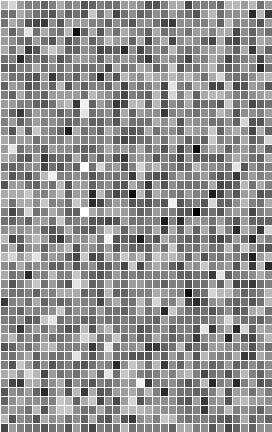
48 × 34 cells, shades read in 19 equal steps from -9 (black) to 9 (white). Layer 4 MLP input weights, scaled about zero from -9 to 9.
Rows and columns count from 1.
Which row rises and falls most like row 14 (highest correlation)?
28
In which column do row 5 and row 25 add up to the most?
8
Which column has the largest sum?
22
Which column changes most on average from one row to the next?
34
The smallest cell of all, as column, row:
25, 24
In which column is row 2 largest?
12
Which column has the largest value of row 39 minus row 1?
14
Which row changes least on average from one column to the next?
36
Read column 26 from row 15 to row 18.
1 -2 1 -2
